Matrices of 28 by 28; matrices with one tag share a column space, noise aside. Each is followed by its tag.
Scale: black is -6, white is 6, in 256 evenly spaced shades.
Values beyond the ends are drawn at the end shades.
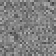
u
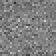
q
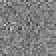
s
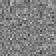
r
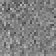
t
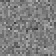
s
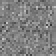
s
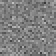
q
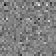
u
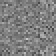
q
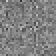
s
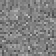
r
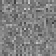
t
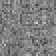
t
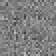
u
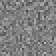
u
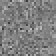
s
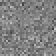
u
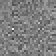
r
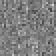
t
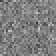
s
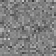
s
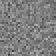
q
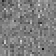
t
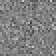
s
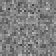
t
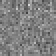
t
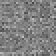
q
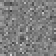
u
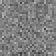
q
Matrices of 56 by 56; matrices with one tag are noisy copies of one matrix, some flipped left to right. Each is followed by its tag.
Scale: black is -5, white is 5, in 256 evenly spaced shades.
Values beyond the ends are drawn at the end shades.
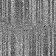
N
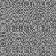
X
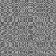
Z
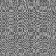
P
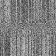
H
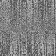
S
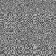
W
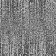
S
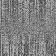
S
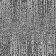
S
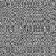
X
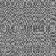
X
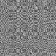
P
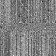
H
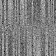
N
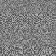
W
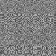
W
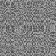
X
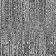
S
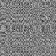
X
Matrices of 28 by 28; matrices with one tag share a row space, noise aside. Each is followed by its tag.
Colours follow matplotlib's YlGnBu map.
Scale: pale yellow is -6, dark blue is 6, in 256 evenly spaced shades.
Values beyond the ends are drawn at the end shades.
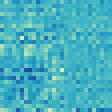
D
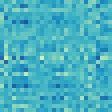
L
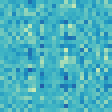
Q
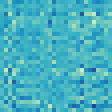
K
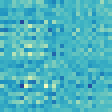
D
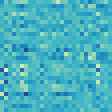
L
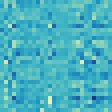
K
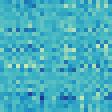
Q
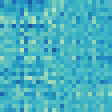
D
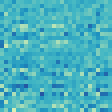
L
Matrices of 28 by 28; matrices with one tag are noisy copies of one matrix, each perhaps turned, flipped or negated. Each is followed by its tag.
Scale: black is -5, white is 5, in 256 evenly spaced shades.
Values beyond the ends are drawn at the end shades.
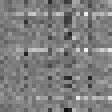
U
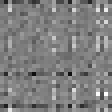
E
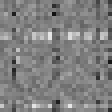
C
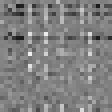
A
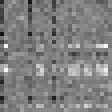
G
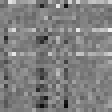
G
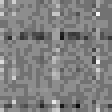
C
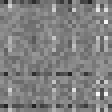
E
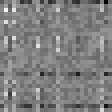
E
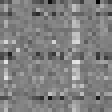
C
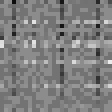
U
